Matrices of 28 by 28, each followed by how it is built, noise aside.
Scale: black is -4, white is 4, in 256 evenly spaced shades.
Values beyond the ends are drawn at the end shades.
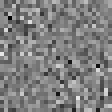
block diagonal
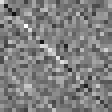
diagonal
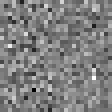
uneven columns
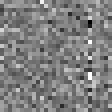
uneven columns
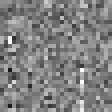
uneven columns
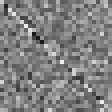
diagonal
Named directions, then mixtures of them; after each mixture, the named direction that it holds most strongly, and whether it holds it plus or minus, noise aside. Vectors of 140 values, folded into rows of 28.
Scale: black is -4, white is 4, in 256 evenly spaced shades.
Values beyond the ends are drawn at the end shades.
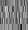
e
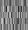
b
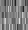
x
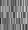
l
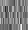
e, minus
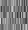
l, minus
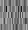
b, plus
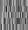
b, plus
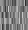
x, plus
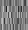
b, plus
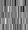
x, plus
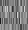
e, plus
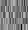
l, minus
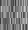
l, plus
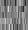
x, plus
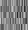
l, minus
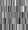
x, minus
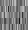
x, minus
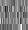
e, minus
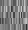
l, plus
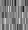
x, plus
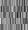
l, minus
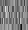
e, plus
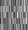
l, plus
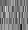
e, plus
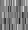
x, minus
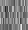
e, minus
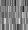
x, plus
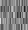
l, minus
